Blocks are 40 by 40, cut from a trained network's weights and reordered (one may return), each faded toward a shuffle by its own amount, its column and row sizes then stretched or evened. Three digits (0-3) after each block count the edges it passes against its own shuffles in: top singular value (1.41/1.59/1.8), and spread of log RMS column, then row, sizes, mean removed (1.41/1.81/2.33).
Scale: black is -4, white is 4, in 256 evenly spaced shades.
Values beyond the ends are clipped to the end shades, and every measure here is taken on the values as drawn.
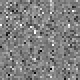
0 2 0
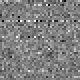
0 0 3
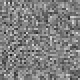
2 1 0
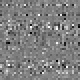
0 1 3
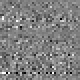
1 0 3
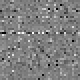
1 1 2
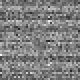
3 1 1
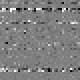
3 0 3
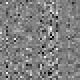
3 3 0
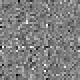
2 2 1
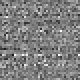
0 2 2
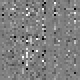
0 3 1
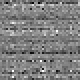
3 2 3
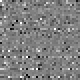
0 0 3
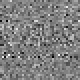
1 0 3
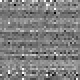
3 2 2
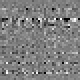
3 1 3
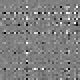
3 2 3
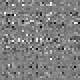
0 2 3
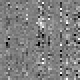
0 3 0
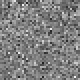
1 1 0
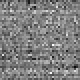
2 2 1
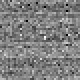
1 0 0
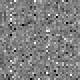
0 2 0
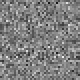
2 0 1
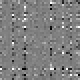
2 3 2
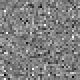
1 1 0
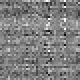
3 3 0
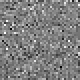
1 0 0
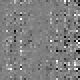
1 3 2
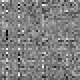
0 3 2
